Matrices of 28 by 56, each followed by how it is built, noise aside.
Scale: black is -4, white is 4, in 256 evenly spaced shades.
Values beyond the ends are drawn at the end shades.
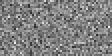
noise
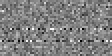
uneven rows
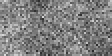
smooth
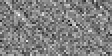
Toeplitz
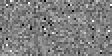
sparse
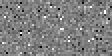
sparse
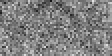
smooth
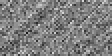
Hankel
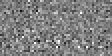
uneven rows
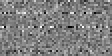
uneven rows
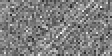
Hankel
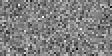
noise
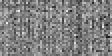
blocks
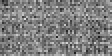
blocks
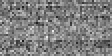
blocks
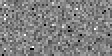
sparse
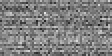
blocks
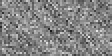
Toeplitz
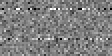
uneven rows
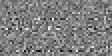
uneven rows
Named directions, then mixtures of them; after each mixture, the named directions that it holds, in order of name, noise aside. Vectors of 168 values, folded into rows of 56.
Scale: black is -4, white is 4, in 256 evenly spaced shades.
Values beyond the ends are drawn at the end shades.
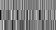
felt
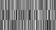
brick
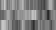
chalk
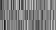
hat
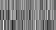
brick, felt.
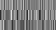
felt.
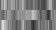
chalk.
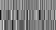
felt.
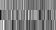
chalk, felt.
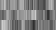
chalk.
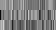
chalk, felt.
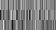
brick, felt.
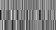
felt.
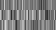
chalk, felt.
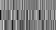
felt.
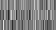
brick, felt.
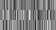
brick.
